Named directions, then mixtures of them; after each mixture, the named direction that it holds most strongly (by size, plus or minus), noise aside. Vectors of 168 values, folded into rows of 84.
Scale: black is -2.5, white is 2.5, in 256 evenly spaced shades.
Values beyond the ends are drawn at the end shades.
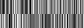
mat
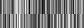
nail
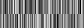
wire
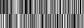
mat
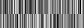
wire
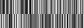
mat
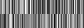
mat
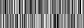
wire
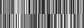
nail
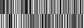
mat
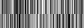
nail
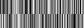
mat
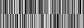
wire
